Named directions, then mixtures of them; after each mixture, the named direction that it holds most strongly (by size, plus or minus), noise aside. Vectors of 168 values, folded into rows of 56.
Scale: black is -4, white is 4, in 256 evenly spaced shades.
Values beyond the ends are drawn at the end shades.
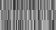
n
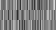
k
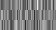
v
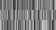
n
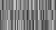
n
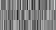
k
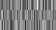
v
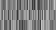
k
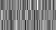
v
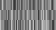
n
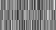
k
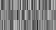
v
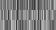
n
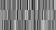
v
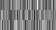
v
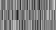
k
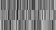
n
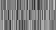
k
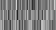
k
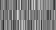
k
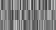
v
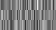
v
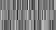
n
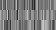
n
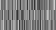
k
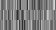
k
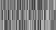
k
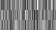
v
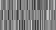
k
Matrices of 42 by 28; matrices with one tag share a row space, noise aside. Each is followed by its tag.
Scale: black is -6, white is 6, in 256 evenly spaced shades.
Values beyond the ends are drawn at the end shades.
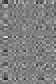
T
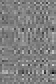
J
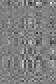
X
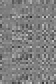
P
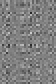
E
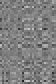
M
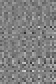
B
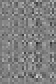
X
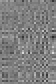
J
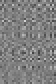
B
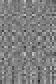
B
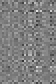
X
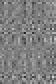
B
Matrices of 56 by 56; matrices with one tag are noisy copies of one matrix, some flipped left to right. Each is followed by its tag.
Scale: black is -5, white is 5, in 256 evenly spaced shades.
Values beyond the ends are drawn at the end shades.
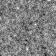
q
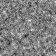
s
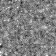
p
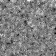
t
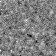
s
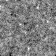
q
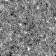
q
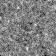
q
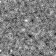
s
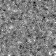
p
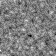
s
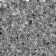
t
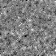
s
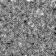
t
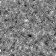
s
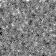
t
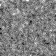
t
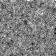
t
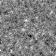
s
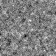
s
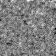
t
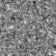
p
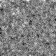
t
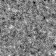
p
